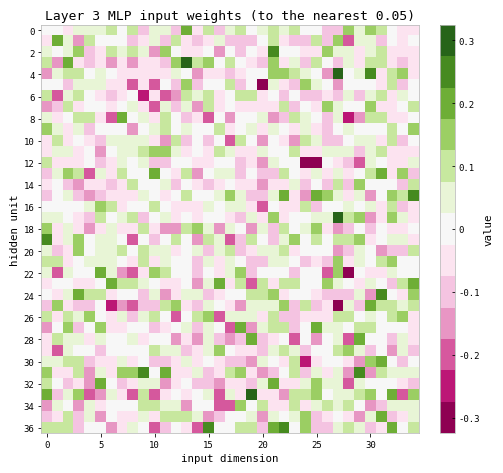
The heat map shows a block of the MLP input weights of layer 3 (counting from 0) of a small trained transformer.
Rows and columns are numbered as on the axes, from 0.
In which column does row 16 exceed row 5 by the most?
10
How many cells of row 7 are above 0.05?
6
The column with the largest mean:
21
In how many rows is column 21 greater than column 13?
18
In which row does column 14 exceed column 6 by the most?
3
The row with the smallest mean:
12
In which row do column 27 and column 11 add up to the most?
17
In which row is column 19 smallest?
23
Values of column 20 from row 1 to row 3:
0 -0.05 -0.1
